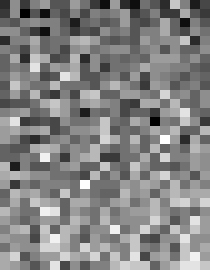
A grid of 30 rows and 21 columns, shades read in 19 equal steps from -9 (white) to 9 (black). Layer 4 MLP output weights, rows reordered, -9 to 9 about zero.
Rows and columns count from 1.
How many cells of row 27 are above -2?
13
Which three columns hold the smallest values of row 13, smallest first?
19, 6, 18
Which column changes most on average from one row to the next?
5
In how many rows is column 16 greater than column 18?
15
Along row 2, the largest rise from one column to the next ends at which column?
3
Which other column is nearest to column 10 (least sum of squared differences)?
21
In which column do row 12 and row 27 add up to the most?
4
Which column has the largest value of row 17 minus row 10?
2
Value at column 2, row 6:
1
